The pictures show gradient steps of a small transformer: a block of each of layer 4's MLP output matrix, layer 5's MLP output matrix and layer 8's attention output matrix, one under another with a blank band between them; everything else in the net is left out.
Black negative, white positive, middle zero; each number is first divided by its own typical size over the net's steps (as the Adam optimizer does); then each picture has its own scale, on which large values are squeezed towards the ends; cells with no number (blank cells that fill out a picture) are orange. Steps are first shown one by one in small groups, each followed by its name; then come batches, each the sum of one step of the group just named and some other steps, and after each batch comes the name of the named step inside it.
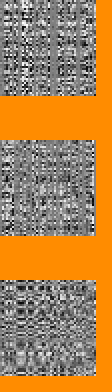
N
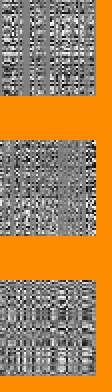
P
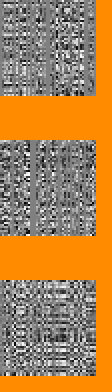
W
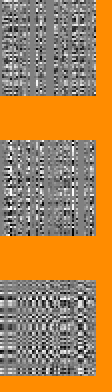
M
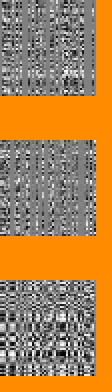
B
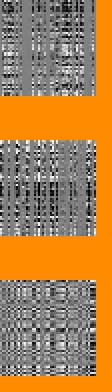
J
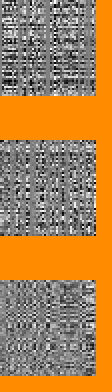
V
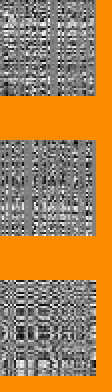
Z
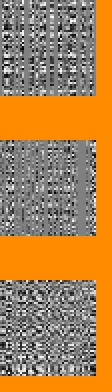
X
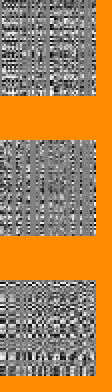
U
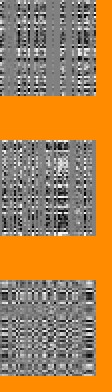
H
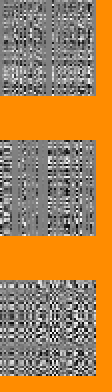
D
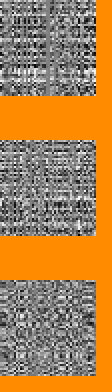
P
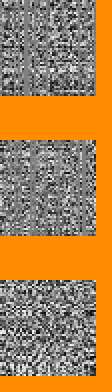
X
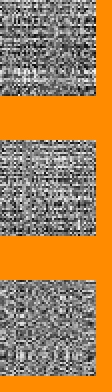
N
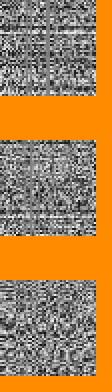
U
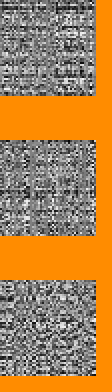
D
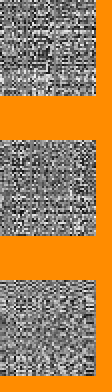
P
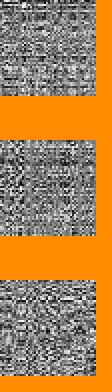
M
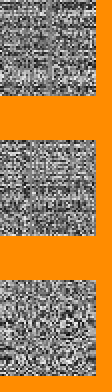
D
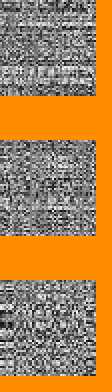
W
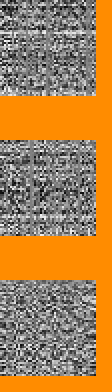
V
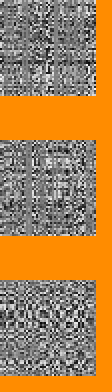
D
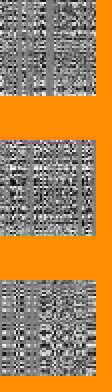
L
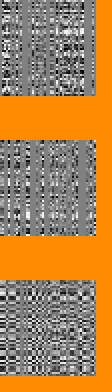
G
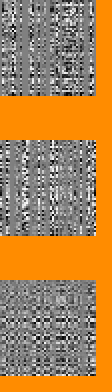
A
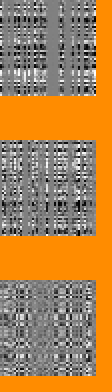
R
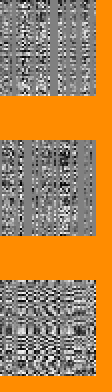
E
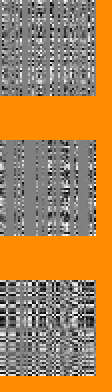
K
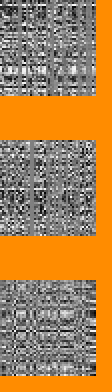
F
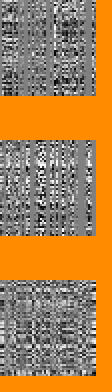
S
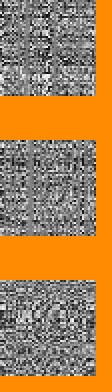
A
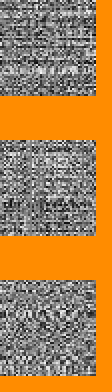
F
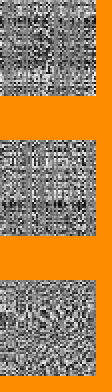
R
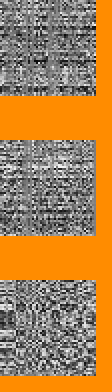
L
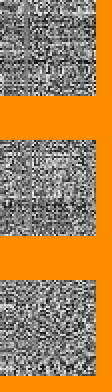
S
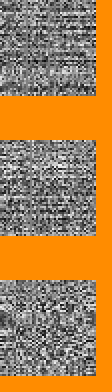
L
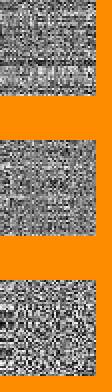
E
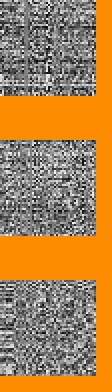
S
